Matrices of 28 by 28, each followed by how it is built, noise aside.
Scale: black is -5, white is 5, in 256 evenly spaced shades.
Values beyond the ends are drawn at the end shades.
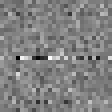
uneven rows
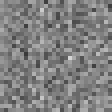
repeating rows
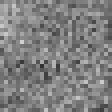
smooth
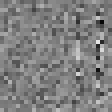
uneven columns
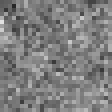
smooth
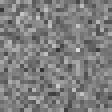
noise
